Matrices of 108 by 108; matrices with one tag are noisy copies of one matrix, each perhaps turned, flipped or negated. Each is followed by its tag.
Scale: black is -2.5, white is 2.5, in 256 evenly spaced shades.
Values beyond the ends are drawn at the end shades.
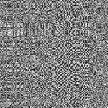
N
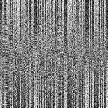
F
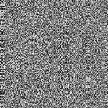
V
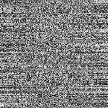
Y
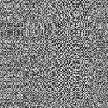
N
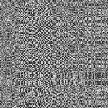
N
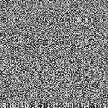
V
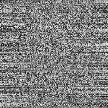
Y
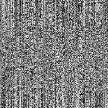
Y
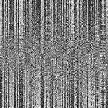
F
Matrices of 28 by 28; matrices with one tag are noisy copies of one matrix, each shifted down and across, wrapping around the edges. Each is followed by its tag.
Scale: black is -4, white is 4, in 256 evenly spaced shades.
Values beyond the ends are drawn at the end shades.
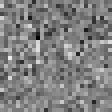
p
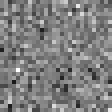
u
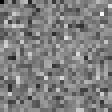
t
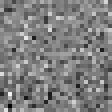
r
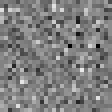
t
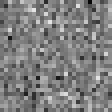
u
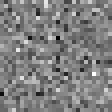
t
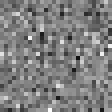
u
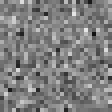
t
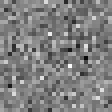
r
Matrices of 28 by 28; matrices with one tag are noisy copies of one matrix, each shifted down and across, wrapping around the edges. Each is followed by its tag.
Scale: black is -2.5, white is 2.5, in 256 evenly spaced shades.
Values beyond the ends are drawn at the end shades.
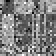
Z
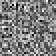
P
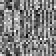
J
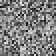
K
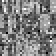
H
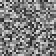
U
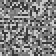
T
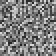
K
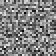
T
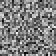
K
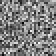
K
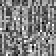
J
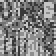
H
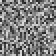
K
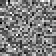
U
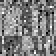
H
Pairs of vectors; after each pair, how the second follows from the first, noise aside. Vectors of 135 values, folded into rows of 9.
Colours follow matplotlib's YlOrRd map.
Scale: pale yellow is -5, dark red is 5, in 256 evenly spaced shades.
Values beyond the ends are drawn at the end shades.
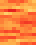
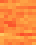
reversed, shrunk.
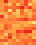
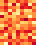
scaled up.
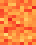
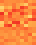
wrapped around, partly zeroed.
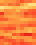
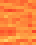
reversed, shrunk.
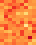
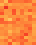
reversed, shrunk.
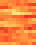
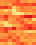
copied.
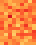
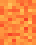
reversed, shrunk.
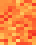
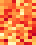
scaled up.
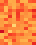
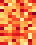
reversed, scaled up.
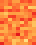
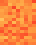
reversed, shrunk.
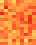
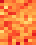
negated.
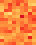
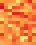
shuffled.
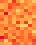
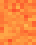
wrapped around, negated, shrunk.
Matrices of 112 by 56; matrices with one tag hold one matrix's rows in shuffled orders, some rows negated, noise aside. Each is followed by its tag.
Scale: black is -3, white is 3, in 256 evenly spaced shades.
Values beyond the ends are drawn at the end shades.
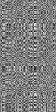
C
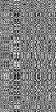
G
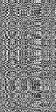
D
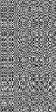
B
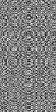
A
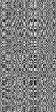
C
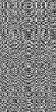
A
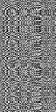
D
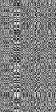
G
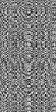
A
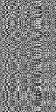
D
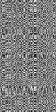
C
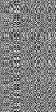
G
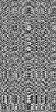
A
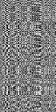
D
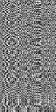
D
